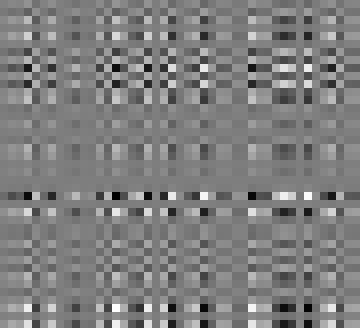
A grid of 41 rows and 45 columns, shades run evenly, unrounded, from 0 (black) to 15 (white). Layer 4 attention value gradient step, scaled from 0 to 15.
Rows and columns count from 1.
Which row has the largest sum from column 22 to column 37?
25
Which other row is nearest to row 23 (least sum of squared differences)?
26
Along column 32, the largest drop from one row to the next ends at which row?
9
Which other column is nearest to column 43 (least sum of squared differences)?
14
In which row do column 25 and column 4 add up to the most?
39
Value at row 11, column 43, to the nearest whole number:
10
